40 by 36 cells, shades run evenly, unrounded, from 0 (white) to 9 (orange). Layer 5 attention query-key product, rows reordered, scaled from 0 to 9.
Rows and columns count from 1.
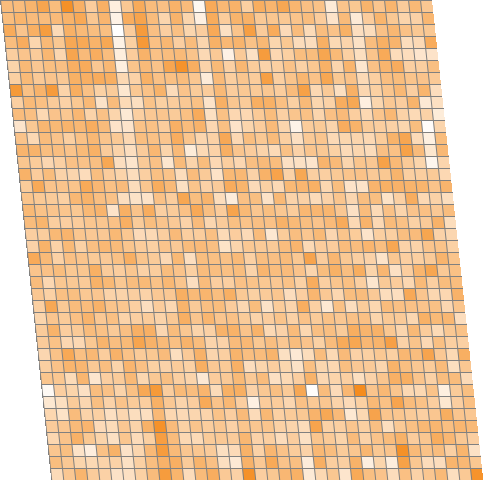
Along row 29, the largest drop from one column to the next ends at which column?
31
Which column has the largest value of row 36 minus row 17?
10
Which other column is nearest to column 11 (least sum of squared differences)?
26
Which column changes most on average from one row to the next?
34
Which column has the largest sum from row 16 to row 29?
6
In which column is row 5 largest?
22
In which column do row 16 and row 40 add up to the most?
36
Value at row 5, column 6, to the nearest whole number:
7
